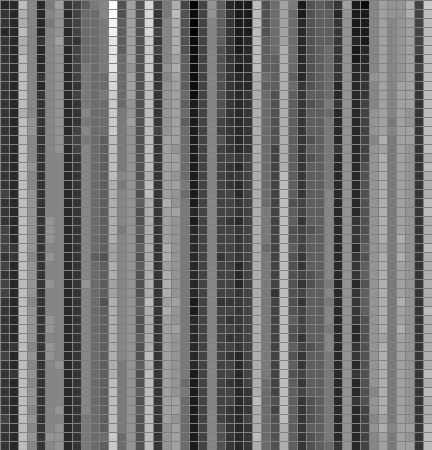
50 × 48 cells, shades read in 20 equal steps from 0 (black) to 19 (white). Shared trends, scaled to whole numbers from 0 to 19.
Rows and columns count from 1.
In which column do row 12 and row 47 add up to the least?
22
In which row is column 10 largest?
32
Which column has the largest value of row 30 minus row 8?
41
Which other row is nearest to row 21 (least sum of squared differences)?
43
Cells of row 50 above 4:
34
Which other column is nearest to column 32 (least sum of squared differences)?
3
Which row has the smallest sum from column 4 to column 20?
29
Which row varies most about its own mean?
1
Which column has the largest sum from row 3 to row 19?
13
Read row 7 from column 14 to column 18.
8 12 6 15 4
